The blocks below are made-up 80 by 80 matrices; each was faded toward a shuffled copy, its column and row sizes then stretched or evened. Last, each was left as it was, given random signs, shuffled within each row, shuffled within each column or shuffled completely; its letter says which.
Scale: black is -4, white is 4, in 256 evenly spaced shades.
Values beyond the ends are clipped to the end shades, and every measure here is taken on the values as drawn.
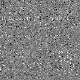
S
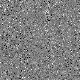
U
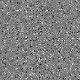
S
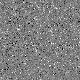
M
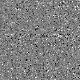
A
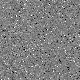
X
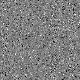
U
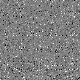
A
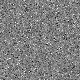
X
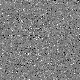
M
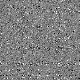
A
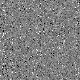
U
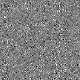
S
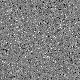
X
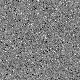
X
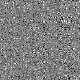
S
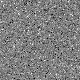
X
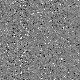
U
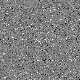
M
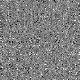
S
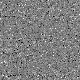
M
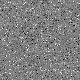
X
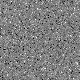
X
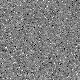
X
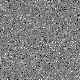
M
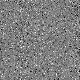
U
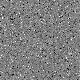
X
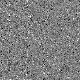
U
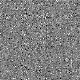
A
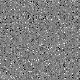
S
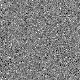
U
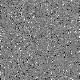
U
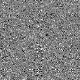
S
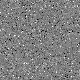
X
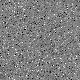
X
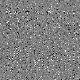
S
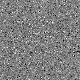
M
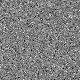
X
